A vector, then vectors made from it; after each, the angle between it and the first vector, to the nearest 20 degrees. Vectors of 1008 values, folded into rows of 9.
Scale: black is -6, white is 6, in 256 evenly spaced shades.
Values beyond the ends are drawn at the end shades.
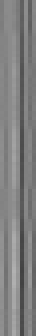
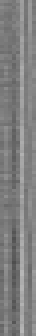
160 degrees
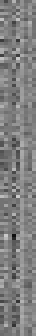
120 degrees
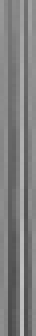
140 degrees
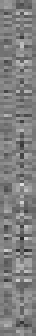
80 degrees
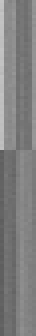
100 degrees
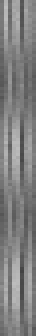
60 degrees
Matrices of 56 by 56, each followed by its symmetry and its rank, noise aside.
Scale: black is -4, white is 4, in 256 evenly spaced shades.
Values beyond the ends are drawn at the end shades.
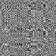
no symmetry, rank eight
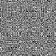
antisymmetric, rank six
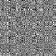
no symmetry, rank eight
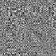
antisymmetric, rank eight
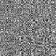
no symmetry, rank seven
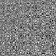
antisymmetric, rank eight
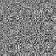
no symmetry, rank six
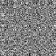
no symmetry, rank seven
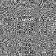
no symmetry, rank seven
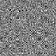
symmetric, rank six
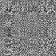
no symmetry, rank six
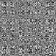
antisymmetric, rank six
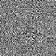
no symmetry, rank seven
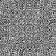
symmetric, rank eight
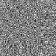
no symmetry, rank seven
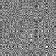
no symmetry, rank seven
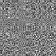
no symmetry, rank six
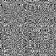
antisymmetric, rank six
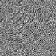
symmetric, rank eight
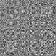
symmetric, rank eight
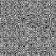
no symmetry, rank seven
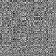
no symmetry, rank seven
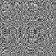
no symmetry, rank six
